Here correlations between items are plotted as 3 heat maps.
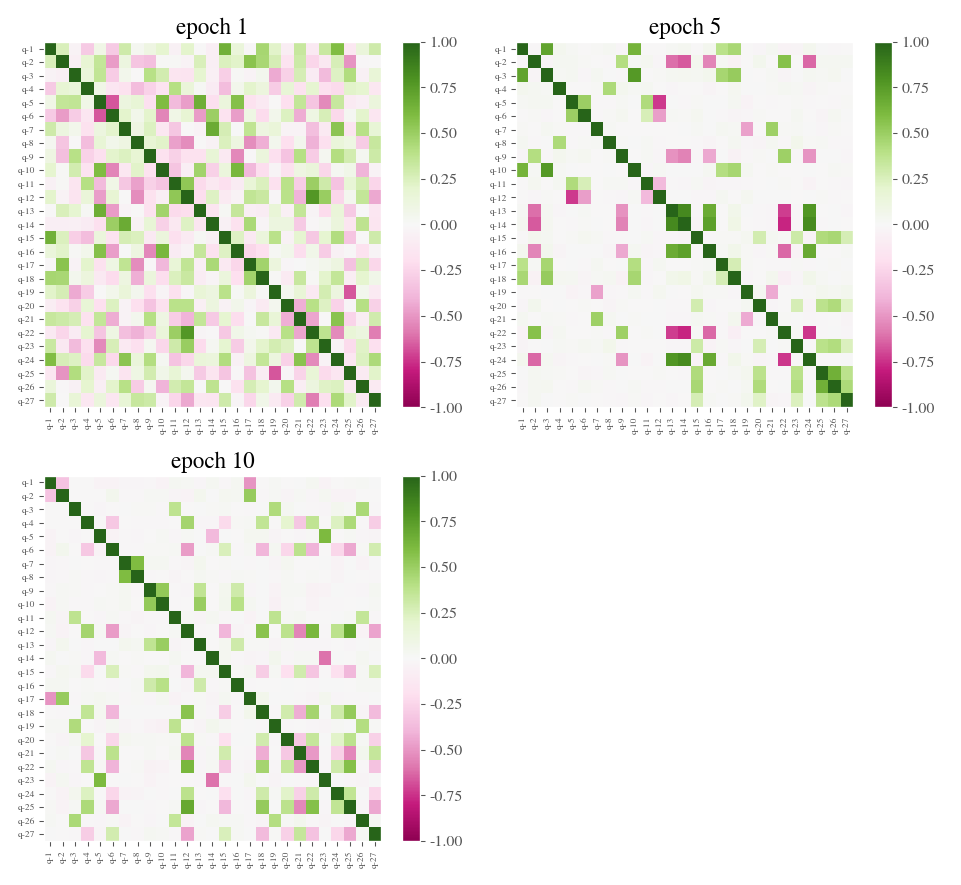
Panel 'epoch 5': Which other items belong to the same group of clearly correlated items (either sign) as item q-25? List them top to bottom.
q-15, q-20, q-23, q-26, q-27
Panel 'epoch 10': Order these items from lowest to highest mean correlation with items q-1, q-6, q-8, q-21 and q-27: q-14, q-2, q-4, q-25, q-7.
q-25, q-4, q-2, q-14, q-7
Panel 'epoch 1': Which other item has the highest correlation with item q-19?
q-15
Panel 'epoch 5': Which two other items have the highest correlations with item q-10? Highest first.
q-3, q-1
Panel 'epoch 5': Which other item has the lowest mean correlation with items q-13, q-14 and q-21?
q-22
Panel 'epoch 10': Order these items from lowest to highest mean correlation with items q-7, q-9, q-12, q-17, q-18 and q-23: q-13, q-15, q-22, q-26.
q-15, q-26, q-13, q-22
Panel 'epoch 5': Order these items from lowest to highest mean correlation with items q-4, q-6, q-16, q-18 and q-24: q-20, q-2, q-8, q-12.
q-2, q-12, q-20, q-8
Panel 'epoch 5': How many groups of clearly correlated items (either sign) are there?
6
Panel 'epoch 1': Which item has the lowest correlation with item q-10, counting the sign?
q-6
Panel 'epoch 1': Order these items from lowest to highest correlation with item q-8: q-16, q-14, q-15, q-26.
q-26, q-14, q-16, q-15
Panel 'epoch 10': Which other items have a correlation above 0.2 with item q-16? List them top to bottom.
q-9, q-10, q-13
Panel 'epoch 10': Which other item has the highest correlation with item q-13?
q-10
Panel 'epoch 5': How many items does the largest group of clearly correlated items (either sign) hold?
7
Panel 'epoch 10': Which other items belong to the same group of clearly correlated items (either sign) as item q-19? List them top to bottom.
q-3, q-11, q-26
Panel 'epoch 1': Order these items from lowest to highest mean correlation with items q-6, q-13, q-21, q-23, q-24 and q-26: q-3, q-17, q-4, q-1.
q-4, q-3, q-17, q-1
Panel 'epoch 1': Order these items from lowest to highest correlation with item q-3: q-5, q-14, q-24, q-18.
q-14, q-18, q-24, q-5
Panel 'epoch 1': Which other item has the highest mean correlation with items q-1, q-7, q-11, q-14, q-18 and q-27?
q-24
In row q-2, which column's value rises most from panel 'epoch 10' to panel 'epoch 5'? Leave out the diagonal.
q-22
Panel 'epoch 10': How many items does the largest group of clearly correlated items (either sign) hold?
11
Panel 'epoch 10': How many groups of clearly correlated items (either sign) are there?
6
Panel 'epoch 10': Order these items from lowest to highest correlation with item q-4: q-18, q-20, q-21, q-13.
q-21, q-13, q-20, q-18
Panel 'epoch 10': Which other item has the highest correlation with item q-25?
q-12
